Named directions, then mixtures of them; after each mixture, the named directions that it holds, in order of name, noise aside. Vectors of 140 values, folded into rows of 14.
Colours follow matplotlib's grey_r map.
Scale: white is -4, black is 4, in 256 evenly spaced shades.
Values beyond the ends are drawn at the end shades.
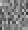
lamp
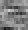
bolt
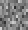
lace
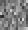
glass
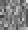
glass.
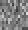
glass, lamp.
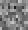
bolt, lace.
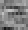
bolt.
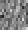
glass, lamp.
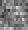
bolt, glass.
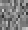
glass, lamp.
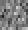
bolt, glass, lamp.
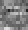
bolt.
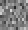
glass, lace.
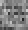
bolt, glass, lamp.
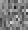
bolt, lace, lamp.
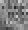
bolt, lace, lamp.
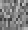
glass, lamp.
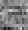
bolt.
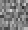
bolt, glass, lamp.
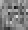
bolt, lace, lamp.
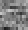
bolt, glass.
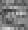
bolt.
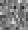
bolt, glass, lace.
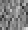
glass, lamp.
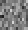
glass.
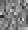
glass.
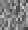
glass, lamp.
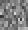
glass.
